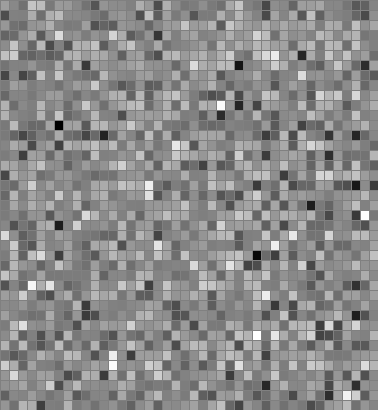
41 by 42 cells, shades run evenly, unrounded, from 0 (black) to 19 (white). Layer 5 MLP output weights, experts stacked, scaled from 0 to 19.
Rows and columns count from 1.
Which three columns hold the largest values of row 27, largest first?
26, 22, 34
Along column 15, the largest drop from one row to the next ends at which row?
36
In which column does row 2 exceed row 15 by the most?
7
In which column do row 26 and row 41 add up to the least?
29
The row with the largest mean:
37
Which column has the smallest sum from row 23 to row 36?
10
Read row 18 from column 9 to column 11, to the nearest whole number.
10 9 8
